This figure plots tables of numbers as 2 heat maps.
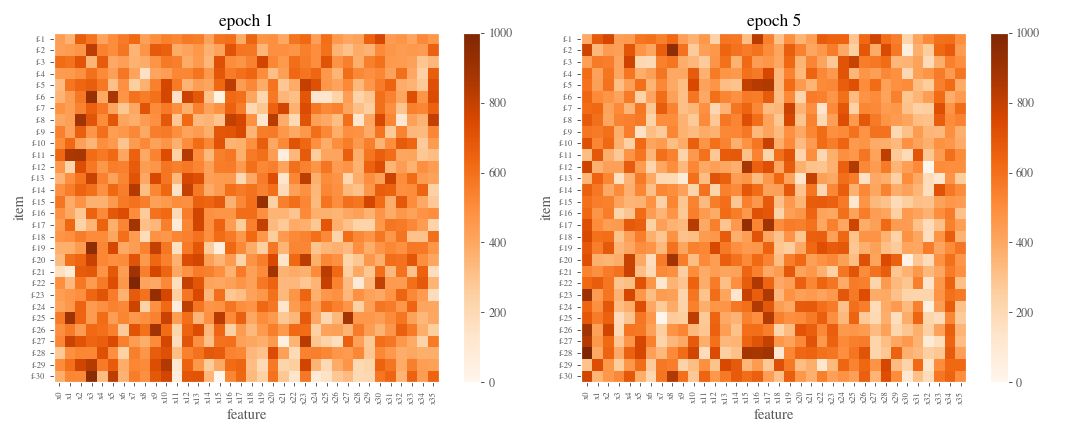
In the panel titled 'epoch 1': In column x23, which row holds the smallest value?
f-22
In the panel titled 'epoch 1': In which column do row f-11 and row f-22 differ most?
x1
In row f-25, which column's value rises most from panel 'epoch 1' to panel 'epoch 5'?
x25
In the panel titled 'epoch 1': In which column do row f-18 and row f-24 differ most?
x11
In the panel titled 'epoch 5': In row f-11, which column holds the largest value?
x28
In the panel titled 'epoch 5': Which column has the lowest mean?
x32
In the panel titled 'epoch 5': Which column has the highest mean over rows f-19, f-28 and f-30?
x0
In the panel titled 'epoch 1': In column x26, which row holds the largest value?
f-21
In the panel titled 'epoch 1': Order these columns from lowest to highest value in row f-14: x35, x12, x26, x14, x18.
x35, x14, x26, x18, x12
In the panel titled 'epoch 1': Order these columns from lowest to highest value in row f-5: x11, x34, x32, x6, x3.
x34, x32, x6, x11, x3
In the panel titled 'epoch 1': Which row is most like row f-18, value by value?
f-4
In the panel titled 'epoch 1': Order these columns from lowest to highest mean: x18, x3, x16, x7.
x18, x16, x7, x3
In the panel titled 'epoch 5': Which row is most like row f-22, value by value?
f-24
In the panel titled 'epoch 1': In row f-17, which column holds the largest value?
x7
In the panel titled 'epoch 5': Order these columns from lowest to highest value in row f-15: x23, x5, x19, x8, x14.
x14, x5, x19, x8, x23
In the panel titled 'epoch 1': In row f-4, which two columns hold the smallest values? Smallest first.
x8, x34
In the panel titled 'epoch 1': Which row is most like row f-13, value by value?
f-20
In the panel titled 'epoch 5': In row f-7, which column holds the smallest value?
x22
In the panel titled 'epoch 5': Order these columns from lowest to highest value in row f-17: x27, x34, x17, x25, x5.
x27, x34, x5, x25, x17
